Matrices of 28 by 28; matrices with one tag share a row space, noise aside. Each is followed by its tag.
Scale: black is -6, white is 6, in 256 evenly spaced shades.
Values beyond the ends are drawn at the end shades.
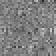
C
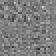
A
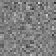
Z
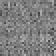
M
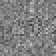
Z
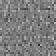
M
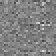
A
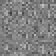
C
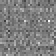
M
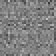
M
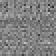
M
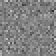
M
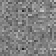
C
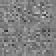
A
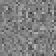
C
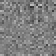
Z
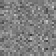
Z
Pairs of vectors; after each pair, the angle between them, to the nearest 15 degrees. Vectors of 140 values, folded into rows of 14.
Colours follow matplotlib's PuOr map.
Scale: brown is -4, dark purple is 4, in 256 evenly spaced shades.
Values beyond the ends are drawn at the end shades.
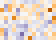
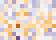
120 degrees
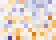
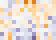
135 degrees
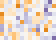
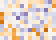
45 degrees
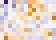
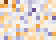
150 degrees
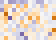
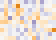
45 degrees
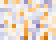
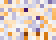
60 degrees
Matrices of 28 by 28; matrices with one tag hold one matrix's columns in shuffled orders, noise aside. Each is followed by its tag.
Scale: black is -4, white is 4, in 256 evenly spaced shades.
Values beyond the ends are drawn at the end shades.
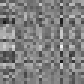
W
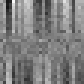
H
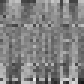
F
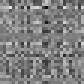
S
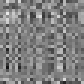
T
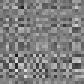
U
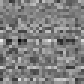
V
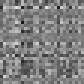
S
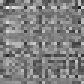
S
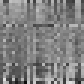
F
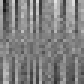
H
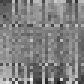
F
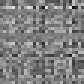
S
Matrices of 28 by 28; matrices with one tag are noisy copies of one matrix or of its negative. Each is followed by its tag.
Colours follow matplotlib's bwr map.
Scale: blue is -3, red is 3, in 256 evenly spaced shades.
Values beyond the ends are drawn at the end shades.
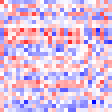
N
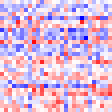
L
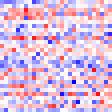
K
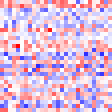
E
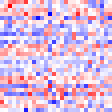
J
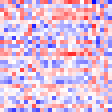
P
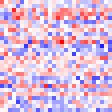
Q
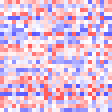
J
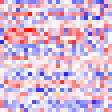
N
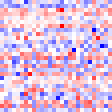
E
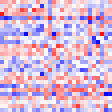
J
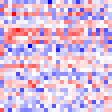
N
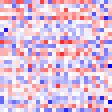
P
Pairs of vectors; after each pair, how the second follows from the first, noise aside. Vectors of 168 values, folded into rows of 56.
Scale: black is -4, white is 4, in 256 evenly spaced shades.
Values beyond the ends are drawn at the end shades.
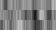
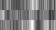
wrapped around, negated.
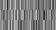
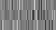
reversed, negated, partly zeroed.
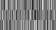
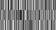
reversed.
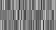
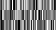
reversed, negated, scaled up.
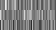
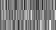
reversed.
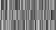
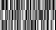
reversed, negated, scaled up.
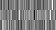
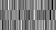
negated.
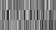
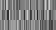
copied.
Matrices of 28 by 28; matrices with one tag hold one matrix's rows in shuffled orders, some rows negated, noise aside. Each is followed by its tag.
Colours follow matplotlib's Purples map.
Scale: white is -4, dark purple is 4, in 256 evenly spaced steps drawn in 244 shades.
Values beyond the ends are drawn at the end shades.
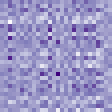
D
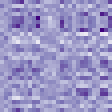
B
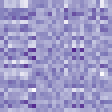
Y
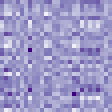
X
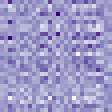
D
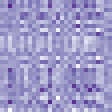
D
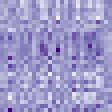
D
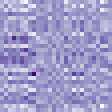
Y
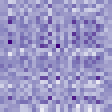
D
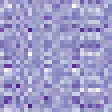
X
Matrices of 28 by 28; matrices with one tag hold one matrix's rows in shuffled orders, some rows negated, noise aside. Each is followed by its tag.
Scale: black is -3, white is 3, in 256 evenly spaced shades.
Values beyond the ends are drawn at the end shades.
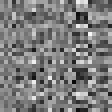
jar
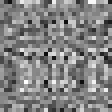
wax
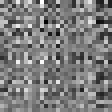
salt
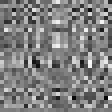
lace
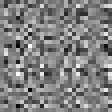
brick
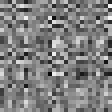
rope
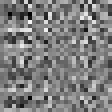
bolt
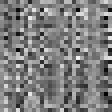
brick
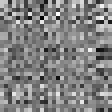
salt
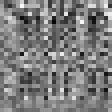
wax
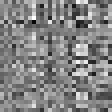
jar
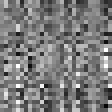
brick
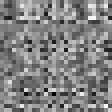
wax
